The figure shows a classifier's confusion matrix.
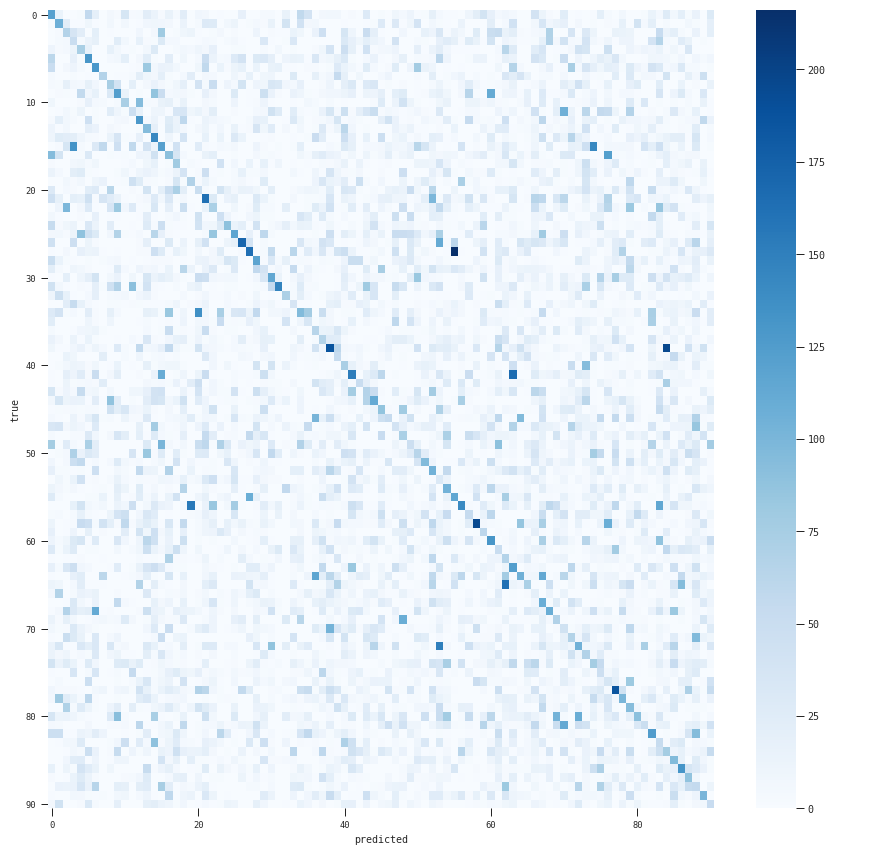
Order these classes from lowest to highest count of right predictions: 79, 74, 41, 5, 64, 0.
74, 79, 64, 0, 5, 41
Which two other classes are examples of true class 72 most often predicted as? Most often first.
53, 30
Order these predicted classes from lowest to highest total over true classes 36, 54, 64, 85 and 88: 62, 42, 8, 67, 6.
8, 42, 6, 67, 62
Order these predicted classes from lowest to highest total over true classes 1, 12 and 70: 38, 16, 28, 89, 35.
35, 28, 89, 16, 38
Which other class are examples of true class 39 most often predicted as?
85
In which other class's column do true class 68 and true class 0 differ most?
6
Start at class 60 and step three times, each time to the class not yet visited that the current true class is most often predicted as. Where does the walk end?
71
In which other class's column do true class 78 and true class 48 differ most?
1
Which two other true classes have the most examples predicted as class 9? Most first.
80, 22
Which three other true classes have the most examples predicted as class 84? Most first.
38, 42, 61
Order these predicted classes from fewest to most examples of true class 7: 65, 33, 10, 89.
10, 65, 33, 89
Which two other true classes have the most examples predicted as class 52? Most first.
21, 43
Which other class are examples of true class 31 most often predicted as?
11
